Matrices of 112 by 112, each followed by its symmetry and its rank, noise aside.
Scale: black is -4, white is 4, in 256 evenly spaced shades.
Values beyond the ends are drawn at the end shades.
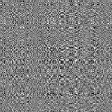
no symmetry, rank four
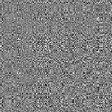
no symmetry, rank six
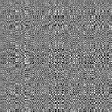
no symmetry, rank four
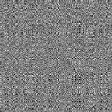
no symmetry, rank five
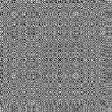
symmetric, rank four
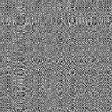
symmetric, rank six
